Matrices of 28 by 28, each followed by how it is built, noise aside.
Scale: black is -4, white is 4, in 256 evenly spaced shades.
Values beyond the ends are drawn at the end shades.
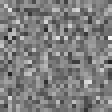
low rank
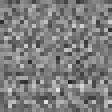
repeating columns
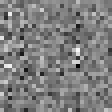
uneven columns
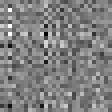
low rank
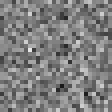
repeating rows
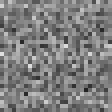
repeating columns
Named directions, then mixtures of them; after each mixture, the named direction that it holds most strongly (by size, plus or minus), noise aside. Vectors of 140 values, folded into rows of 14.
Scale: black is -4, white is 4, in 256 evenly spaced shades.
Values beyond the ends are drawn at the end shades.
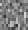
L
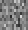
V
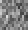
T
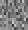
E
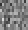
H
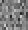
V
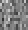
H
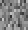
V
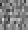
H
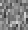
L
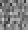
H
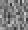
E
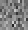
E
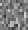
L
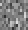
L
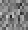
T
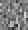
L
